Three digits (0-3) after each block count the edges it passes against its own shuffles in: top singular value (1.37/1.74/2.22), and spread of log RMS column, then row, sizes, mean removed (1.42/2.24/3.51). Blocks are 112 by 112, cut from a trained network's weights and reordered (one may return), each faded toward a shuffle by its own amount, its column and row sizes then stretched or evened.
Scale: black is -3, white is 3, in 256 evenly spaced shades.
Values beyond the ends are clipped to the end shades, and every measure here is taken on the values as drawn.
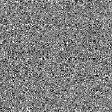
1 1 2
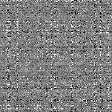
2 2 2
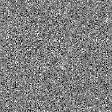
1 2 1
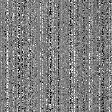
3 3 0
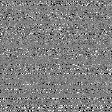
0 0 3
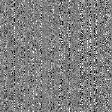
0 3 0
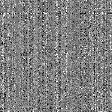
2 2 1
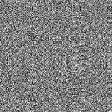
2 1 0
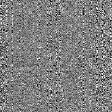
2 3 1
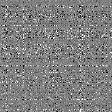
1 2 3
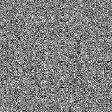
2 2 1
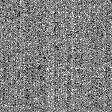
1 0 1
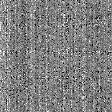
2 2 1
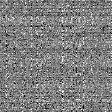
2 2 0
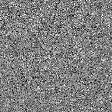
0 0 1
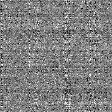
2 2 0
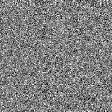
2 1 1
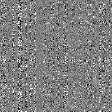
0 3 2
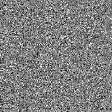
1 1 1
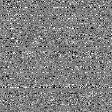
0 1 3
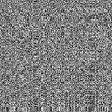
3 0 2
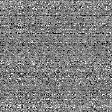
2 1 2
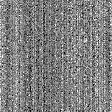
3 2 0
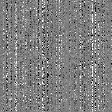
2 3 1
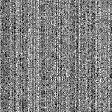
3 2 0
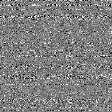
0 1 3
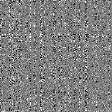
1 3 2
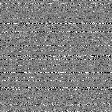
1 0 3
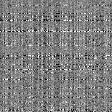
3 0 3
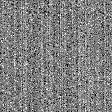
2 0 0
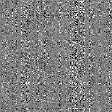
1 3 2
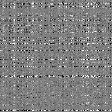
2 2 3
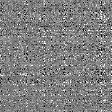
1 2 2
